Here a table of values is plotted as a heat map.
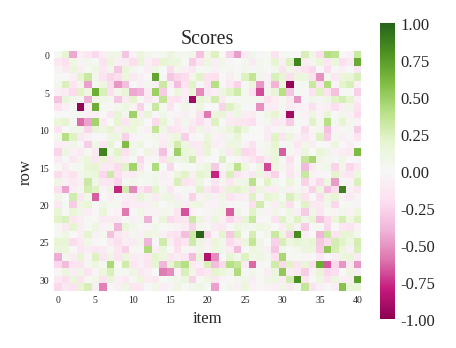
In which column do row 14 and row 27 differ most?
20
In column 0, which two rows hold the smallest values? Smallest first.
27, 6
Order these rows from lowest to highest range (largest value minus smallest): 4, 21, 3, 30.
21, 30, 3, 4
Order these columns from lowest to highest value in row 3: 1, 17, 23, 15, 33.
15, 17, 23, 1, 33
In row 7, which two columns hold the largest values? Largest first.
5, 13
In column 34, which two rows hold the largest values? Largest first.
14, 4
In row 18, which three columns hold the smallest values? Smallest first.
8, 10, 1
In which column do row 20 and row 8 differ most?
31
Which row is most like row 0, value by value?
26
